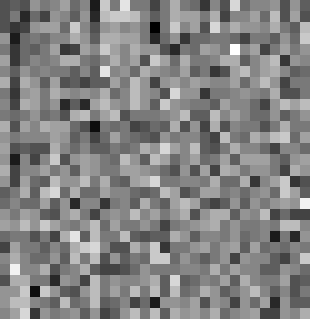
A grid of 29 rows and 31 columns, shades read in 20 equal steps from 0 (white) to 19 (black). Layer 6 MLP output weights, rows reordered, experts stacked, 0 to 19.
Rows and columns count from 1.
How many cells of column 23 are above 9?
16
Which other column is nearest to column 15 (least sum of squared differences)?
25
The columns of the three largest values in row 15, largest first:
2, 4, 7
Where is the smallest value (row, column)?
5, 24
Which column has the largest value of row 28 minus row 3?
28
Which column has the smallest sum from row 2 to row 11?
11
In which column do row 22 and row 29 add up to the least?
8
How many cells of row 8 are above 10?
10
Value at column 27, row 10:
14
